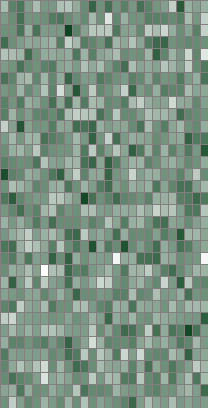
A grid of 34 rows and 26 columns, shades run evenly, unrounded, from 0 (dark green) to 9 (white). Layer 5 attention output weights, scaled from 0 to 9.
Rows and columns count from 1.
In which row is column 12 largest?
29
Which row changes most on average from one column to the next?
24
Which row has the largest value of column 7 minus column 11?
17
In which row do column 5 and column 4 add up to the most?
21
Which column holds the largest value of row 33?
10
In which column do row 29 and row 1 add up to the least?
23
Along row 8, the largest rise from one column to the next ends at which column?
8
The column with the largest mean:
6
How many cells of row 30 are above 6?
4
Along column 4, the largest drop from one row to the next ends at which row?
22
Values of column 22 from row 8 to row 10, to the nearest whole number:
3 7 5
